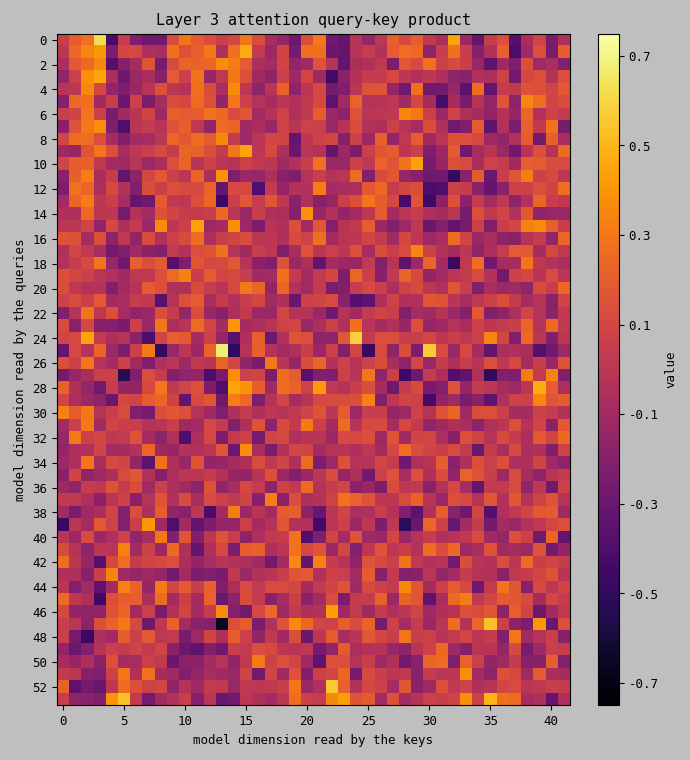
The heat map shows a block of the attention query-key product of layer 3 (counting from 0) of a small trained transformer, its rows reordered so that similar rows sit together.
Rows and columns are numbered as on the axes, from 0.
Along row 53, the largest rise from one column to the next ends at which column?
4
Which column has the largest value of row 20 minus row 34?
7
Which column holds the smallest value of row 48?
2
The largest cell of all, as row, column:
25, 13
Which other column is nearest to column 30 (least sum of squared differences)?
31
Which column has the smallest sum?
35
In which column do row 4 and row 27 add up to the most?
14
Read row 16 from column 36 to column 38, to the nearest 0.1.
-0.2 -0.2 0
